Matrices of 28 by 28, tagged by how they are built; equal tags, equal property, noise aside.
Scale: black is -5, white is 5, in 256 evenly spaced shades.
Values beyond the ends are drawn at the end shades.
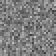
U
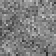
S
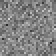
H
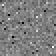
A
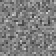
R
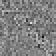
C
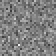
U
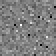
A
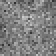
S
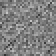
H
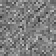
H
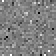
A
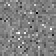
A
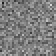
U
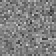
U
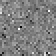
A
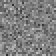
U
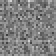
R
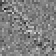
C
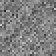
H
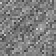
H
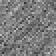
H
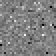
A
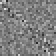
C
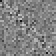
C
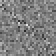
C
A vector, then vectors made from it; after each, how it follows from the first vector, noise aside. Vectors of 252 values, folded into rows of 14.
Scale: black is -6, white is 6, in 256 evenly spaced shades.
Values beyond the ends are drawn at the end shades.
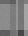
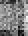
scaled up.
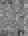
partly zeroed.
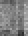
copied.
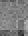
partly zeroed.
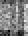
scaled up.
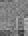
partly zeroed.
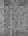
reversed, shrunk.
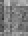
reversed, negated.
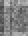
reversed, negated.
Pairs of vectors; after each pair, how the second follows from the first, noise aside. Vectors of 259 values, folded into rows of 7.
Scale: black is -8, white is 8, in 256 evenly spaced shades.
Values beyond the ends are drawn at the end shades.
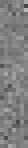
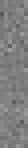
wrapped around, shrunk.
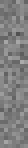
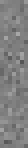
negated, partly zeroed.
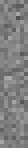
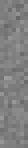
shrunk.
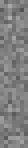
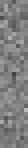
shuffled.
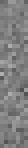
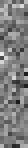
reversed, negated, scaled up.
